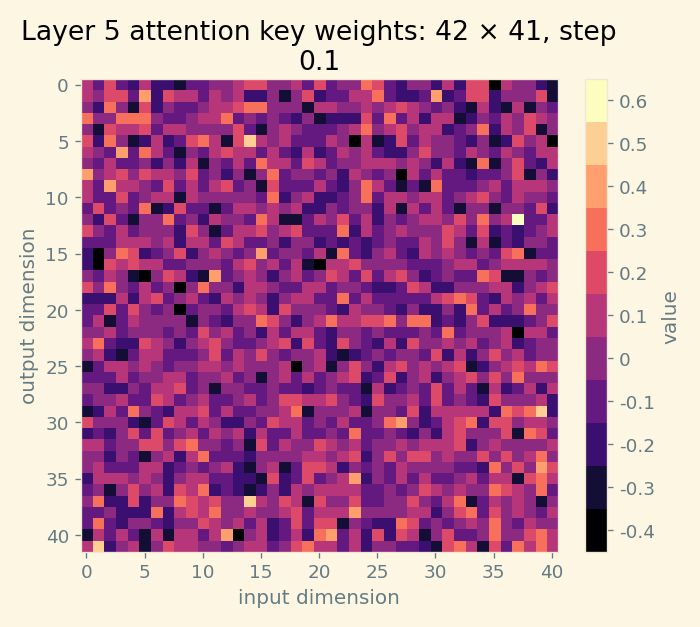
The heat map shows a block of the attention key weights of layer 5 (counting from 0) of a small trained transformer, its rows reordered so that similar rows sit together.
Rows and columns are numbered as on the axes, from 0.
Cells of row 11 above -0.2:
31
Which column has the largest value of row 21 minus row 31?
28
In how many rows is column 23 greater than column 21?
22
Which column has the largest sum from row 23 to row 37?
39
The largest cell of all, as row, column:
12, 37
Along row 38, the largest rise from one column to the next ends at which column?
6
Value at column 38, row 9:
0.1
